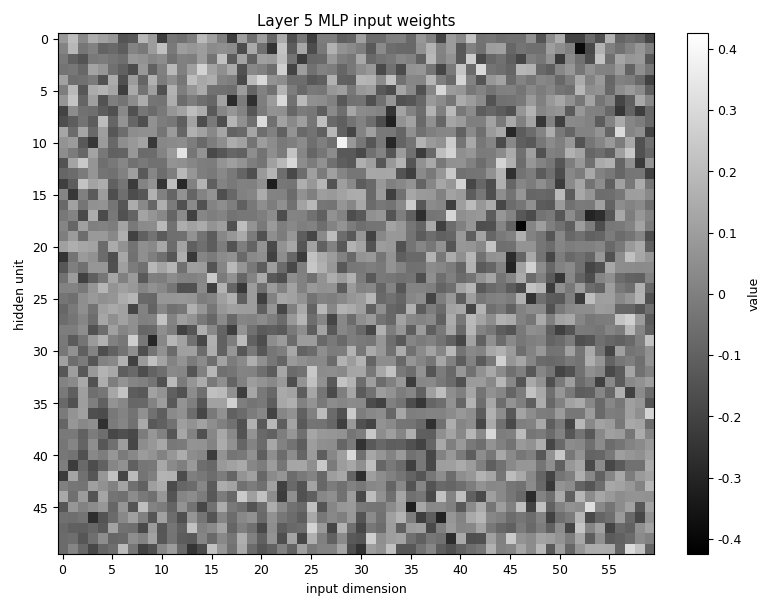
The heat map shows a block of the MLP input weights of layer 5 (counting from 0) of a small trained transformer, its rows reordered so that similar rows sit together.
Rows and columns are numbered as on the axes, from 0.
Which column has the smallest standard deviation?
32
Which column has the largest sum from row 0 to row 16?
22
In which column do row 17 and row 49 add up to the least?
13
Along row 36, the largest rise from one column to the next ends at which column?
29
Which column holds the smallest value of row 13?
45
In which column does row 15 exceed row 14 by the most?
50
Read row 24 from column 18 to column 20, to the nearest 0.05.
-0.25 0.1 -0.05
